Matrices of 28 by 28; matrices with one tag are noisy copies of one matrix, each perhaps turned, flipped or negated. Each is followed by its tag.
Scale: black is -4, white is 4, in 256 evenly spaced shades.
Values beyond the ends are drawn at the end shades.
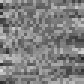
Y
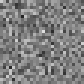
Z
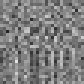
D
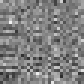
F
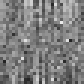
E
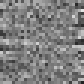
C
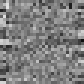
C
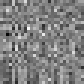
F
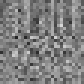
D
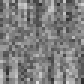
Y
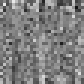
C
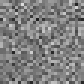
Z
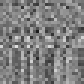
D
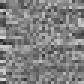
C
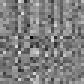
D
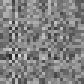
F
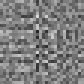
D
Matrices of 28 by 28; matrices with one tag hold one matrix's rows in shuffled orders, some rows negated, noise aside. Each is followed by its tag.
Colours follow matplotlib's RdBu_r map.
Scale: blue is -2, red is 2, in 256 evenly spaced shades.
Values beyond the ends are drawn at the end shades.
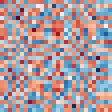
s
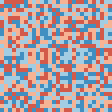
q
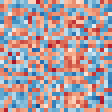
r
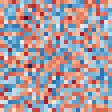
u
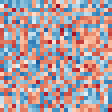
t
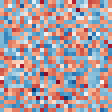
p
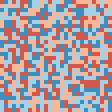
t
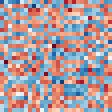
r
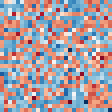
u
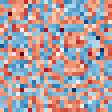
r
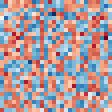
p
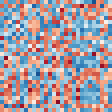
t
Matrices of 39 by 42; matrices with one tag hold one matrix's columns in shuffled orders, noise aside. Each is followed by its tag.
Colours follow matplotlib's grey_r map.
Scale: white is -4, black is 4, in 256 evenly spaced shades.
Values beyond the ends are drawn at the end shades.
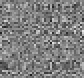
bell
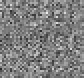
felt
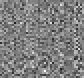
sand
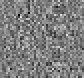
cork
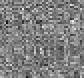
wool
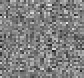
felt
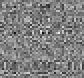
bell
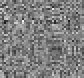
wool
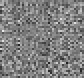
sand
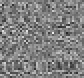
bell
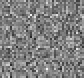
cork
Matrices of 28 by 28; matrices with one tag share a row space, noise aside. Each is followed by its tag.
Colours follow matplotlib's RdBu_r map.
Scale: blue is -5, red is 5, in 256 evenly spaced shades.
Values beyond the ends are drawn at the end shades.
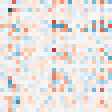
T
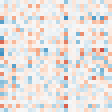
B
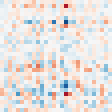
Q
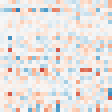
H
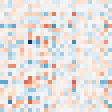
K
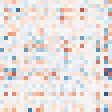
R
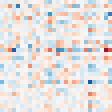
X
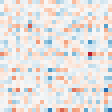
X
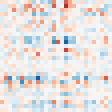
Q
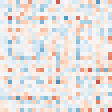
H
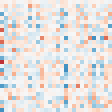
B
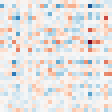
X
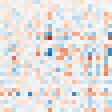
X
